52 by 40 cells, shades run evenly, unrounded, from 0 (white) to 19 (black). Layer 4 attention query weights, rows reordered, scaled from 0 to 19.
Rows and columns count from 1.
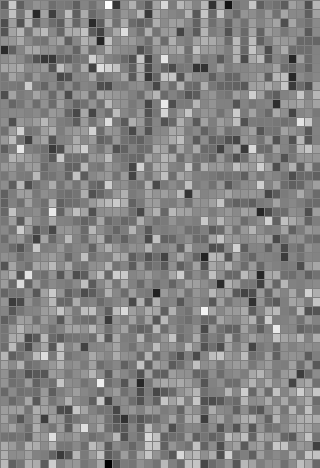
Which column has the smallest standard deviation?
17
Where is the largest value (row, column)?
52, 14
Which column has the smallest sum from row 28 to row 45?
15
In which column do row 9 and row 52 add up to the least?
21
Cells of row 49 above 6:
33
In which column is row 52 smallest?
7
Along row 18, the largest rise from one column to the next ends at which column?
9
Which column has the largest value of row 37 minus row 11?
38
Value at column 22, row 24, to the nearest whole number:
5
